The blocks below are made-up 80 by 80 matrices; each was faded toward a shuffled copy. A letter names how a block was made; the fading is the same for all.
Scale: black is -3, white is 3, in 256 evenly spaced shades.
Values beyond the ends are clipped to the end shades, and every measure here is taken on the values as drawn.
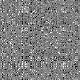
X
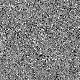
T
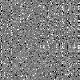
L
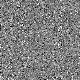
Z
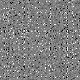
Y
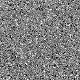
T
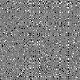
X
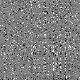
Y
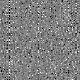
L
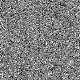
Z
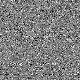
T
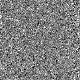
Z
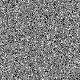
Z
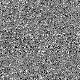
T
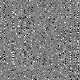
Y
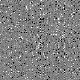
Y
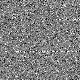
T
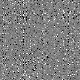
Y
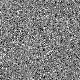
Z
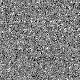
T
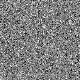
Z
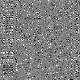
Y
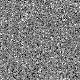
Z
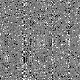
L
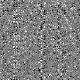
L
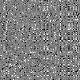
X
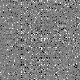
Y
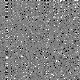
Y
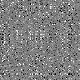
Y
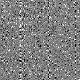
L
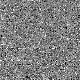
T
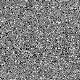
T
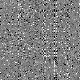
L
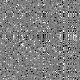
X
